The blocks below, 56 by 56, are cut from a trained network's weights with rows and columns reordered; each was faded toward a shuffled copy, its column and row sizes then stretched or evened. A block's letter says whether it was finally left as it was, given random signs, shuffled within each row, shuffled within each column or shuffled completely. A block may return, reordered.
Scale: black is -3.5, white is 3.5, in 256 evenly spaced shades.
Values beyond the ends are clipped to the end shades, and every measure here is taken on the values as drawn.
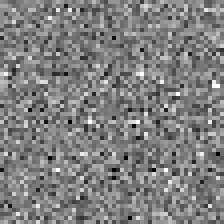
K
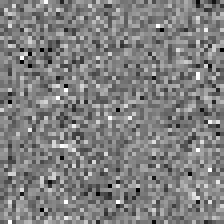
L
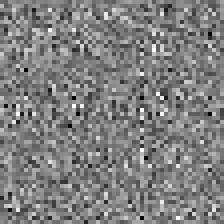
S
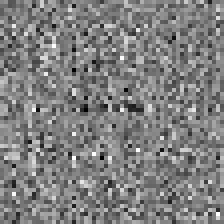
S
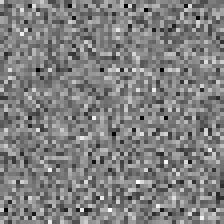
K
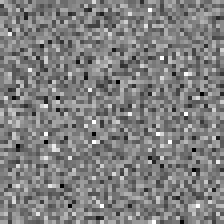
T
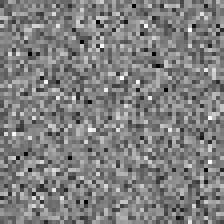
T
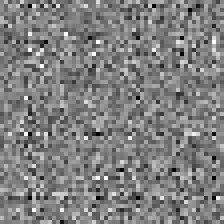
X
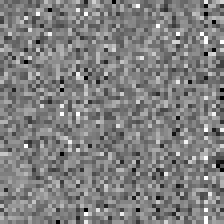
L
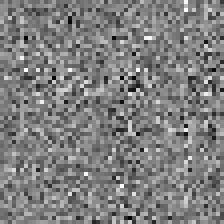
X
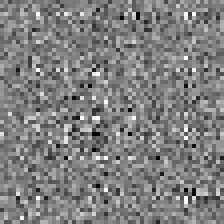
S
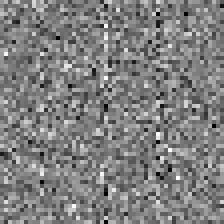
L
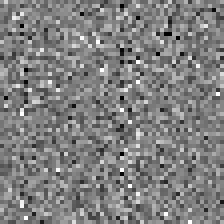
L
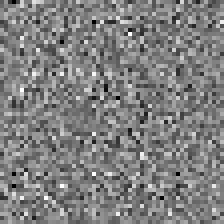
S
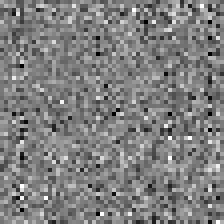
X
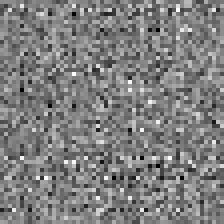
X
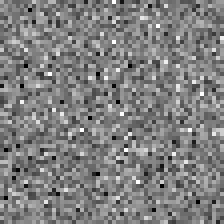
T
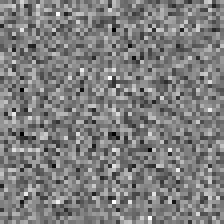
X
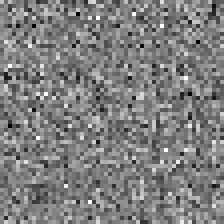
X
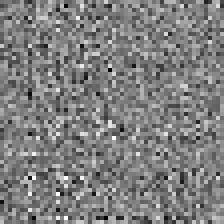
X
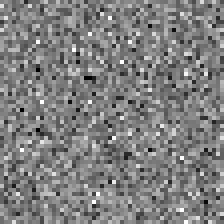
T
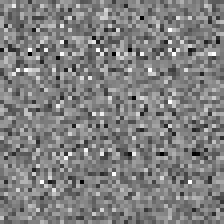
K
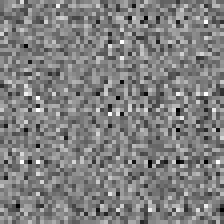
S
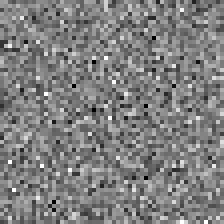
T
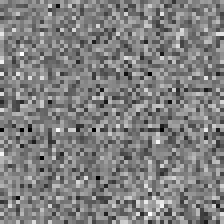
X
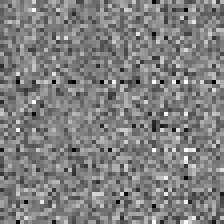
S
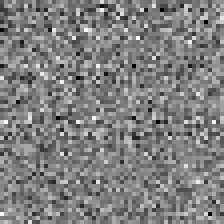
K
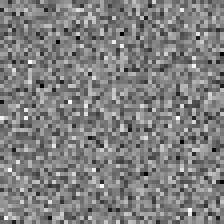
T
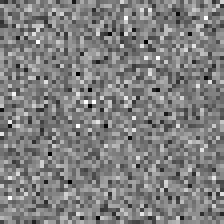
T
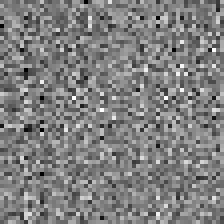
S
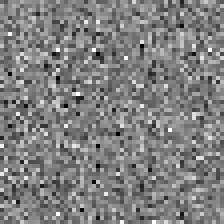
L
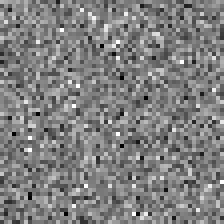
T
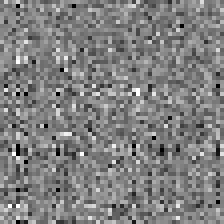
S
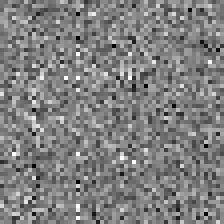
L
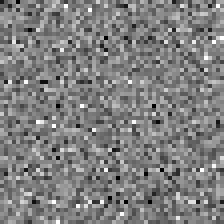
K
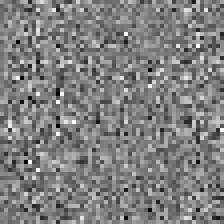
S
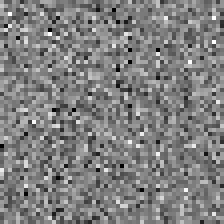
L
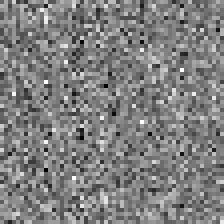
L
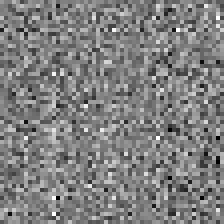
S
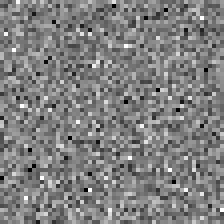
T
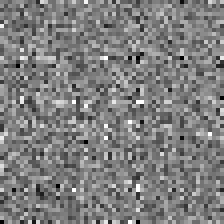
X
